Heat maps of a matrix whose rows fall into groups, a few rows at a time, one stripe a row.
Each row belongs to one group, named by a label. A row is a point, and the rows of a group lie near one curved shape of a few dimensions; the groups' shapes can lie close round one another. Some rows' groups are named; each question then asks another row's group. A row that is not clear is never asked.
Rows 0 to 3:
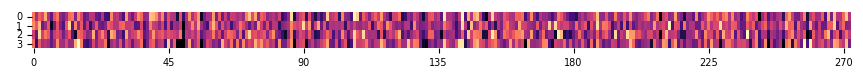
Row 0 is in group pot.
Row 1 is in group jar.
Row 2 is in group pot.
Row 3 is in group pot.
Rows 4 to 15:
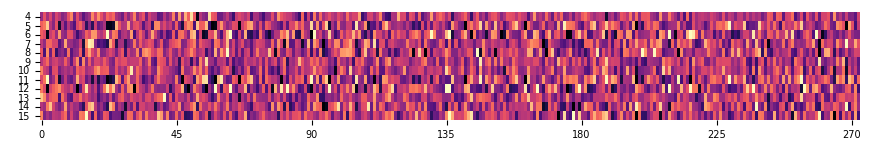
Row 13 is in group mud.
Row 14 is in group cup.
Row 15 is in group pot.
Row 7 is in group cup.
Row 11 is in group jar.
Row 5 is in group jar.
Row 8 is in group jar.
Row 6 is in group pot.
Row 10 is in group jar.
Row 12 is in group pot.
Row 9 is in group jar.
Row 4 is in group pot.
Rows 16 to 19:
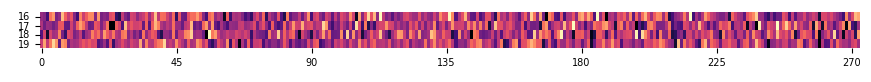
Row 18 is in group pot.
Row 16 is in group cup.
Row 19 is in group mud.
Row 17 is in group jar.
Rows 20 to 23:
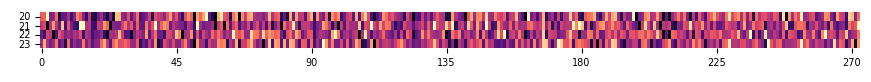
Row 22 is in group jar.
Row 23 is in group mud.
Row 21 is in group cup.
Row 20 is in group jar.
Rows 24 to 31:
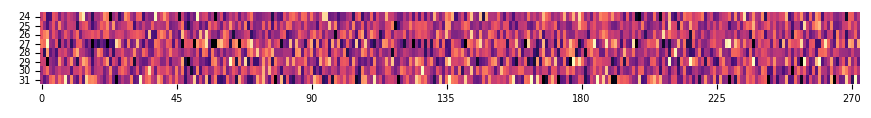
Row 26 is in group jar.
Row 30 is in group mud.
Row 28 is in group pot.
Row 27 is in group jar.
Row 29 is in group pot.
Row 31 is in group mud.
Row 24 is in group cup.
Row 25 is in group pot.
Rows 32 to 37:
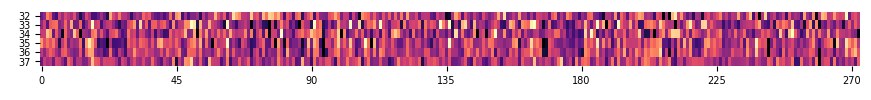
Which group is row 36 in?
cup
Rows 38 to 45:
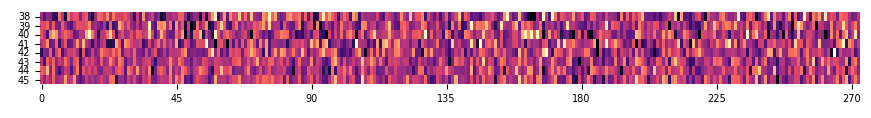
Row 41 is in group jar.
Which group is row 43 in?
pot
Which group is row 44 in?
jar
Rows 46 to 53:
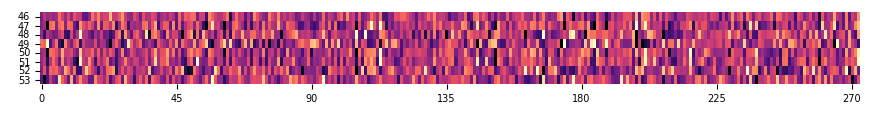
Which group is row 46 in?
pot
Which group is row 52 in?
pot
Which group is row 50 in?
cup
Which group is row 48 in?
jar
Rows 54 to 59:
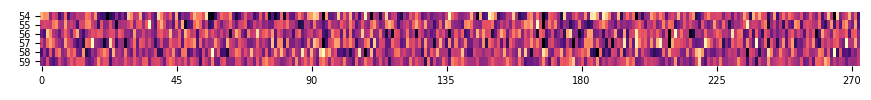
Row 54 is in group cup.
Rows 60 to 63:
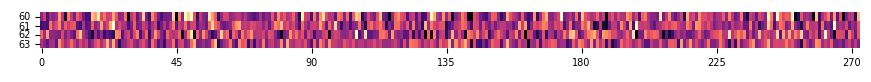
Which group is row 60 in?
pot
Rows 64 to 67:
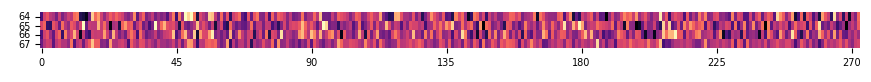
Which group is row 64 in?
pot
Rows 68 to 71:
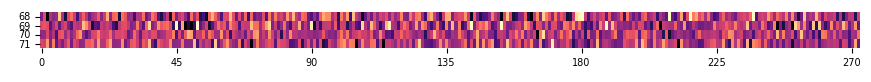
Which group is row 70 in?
pot
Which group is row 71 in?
jar
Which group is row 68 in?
pot
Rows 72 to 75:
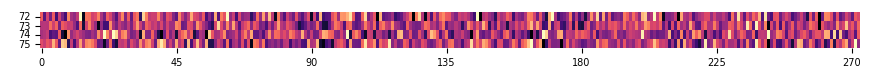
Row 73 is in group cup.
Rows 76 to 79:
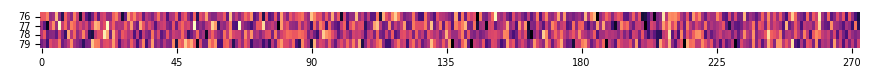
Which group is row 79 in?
pot
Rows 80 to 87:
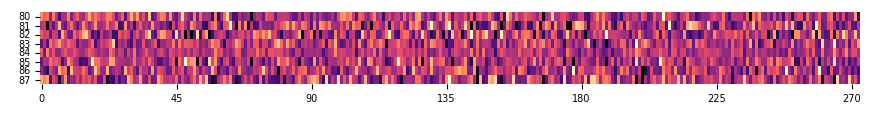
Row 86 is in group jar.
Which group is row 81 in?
pot
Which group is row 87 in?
cup
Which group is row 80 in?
jar
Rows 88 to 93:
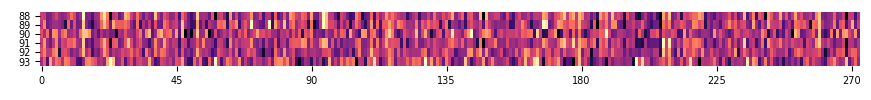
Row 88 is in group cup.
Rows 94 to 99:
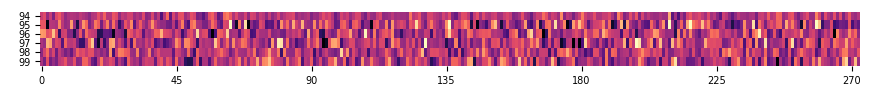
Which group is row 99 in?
pot
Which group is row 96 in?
cup
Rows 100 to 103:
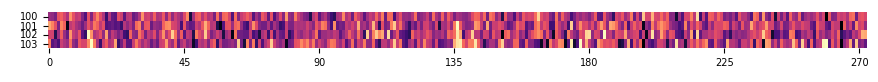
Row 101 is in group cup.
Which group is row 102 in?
cup
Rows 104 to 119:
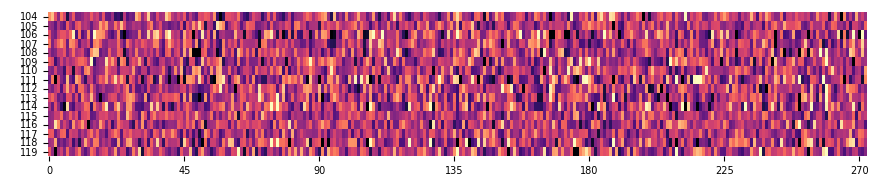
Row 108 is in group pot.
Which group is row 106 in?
mud
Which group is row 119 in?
pot
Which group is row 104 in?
cup
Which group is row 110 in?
pot
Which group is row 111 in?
pot
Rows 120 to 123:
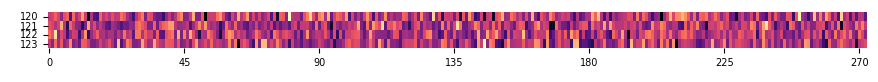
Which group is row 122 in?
jar
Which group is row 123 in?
pot
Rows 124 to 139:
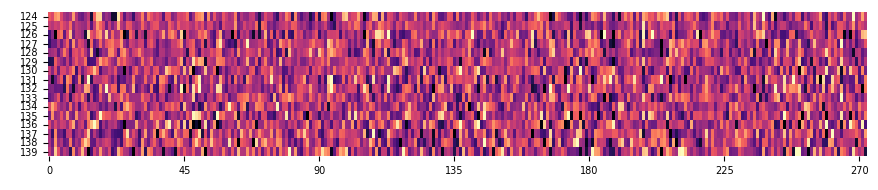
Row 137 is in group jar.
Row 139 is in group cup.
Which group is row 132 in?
pot
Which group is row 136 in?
pot
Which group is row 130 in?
pot
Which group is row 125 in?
pot
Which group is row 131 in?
jar
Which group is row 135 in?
pot
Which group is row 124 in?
cup
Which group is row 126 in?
cup
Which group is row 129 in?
pot
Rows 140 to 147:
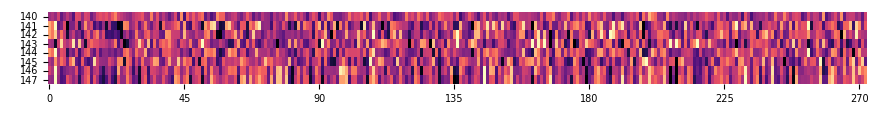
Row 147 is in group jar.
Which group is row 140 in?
pot
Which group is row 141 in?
jar
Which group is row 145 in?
pot
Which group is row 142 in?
cup
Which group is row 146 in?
jar
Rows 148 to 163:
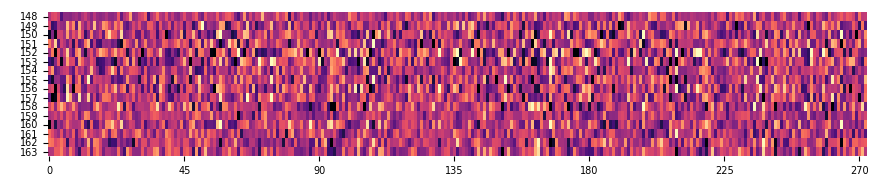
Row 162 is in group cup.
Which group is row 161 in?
jar
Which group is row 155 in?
jar
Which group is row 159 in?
pot
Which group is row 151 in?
jar
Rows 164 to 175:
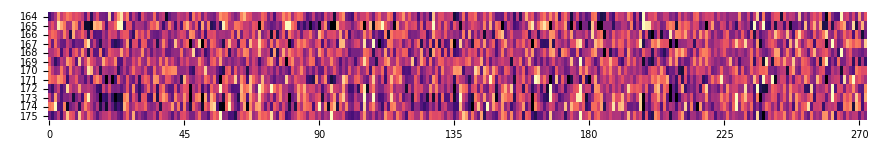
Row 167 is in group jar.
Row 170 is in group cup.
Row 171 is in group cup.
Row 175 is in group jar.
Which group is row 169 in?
jar
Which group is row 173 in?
jar
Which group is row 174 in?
jar
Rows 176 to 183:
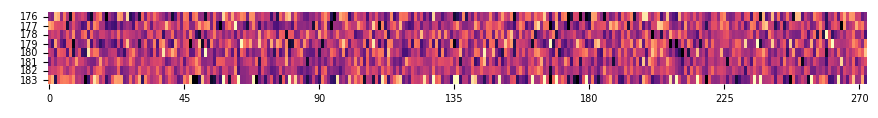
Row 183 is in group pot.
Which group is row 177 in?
cup
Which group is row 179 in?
jar
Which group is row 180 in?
cup
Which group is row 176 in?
cup
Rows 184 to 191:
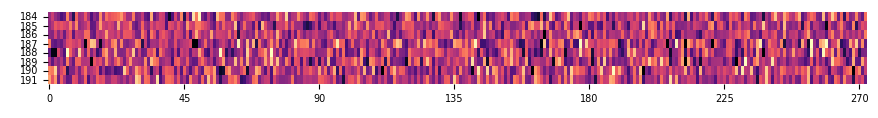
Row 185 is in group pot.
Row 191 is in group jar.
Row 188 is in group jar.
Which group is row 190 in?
jar
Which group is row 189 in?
jar
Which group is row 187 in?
pot
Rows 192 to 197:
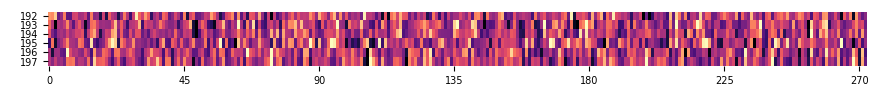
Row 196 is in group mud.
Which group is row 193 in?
pot
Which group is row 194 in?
pot
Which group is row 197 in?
mud
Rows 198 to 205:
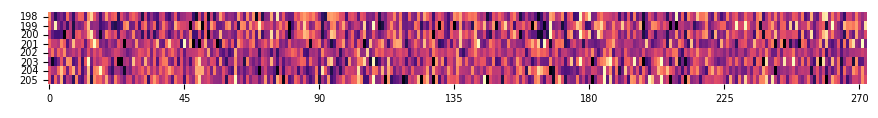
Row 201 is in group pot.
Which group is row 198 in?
pot
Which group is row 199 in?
jar
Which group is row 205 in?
jar
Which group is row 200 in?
pot
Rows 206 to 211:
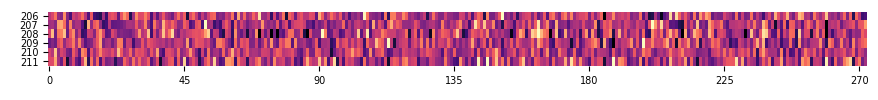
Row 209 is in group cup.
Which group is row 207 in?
cup
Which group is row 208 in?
mud
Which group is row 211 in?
jar
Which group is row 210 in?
jar
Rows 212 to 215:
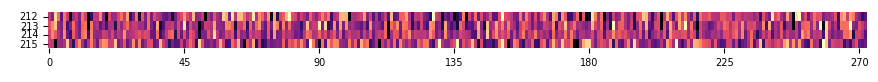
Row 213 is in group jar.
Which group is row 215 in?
pot
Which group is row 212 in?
cup
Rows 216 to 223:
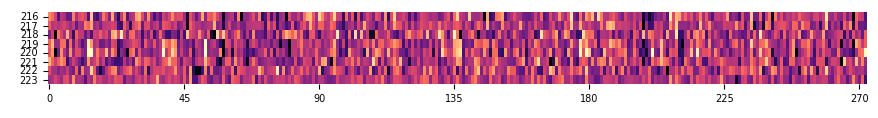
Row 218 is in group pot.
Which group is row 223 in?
pot
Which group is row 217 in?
jar
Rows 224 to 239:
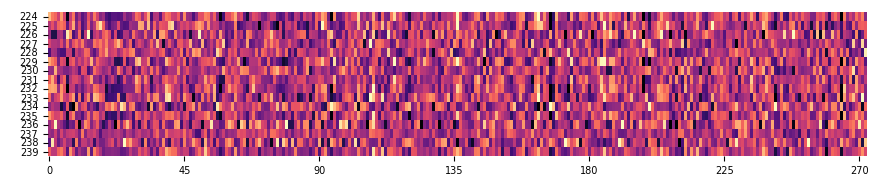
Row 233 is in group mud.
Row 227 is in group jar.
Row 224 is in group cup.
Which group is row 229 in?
cup
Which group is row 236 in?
jar
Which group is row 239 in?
cup
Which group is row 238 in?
mud
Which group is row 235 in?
cup
